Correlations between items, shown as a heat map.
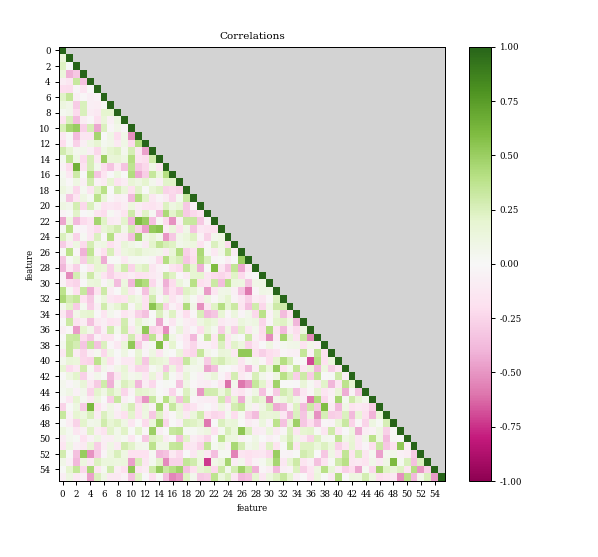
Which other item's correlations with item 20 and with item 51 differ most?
33
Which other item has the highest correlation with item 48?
53
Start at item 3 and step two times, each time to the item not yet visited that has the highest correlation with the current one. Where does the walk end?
31
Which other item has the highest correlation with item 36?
12
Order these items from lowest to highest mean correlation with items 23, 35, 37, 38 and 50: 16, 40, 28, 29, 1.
29, 28, 16, 40, 1
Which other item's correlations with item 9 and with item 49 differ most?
43
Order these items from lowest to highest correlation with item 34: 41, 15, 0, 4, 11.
11, 0, 15, 4, 41
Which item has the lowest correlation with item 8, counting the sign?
30
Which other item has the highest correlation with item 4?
46
